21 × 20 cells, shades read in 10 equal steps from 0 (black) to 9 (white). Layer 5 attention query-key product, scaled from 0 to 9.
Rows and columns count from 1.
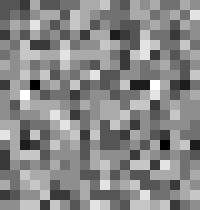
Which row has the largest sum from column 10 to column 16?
21
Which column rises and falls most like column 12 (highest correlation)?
7
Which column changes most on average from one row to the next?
4
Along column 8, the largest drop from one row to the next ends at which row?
10
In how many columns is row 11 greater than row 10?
11
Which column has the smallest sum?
13
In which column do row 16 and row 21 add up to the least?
5
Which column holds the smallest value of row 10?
8
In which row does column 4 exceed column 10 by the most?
3
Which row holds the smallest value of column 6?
20
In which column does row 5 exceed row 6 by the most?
16
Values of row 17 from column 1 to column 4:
2 5 4 5
